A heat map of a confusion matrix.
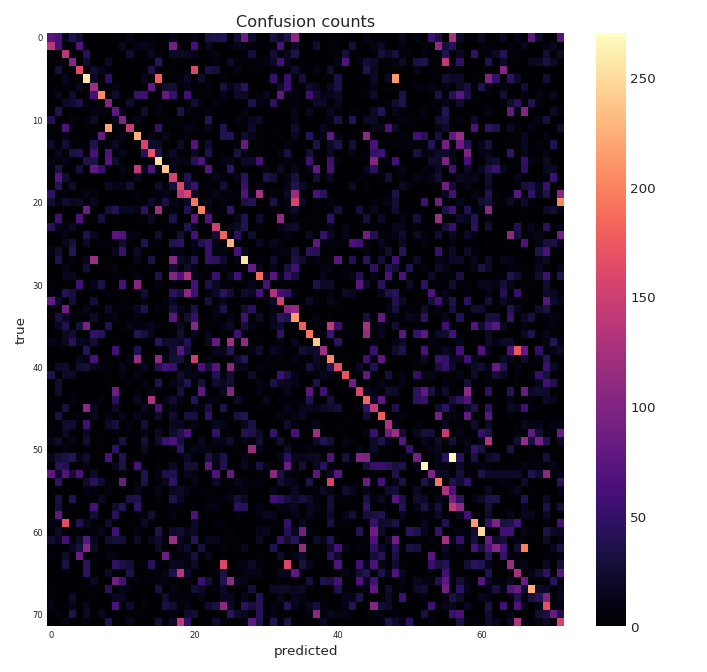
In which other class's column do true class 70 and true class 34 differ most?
37
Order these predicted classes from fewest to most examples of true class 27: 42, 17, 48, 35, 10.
10, 35, 42, 48, 17
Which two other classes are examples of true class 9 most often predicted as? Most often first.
66, 64
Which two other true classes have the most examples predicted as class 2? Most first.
59, 33
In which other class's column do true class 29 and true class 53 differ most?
19
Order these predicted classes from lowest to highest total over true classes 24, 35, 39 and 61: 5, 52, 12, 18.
52, 18, 12, 5
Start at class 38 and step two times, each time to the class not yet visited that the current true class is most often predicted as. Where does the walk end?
18
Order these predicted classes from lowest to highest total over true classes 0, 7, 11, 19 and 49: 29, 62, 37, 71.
62, 37, 29, 71
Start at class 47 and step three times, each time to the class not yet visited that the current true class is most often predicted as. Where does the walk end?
55
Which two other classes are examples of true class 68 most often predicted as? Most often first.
69, 49
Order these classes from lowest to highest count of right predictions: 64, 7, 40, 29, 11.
64, 11, 40, 29, 7
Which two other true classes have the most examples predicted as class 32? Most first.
22, 7
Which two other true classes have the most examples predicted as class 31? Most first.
53, 29
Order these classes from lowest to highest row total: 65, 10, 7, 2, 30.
10, 2, 30, 65, 7
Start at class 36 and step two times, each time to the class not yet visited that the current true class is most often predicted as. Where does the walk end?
14
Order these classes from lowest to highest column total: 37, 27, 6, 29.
29, 6, 37, 27
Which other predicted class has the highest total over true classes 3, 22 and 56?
32
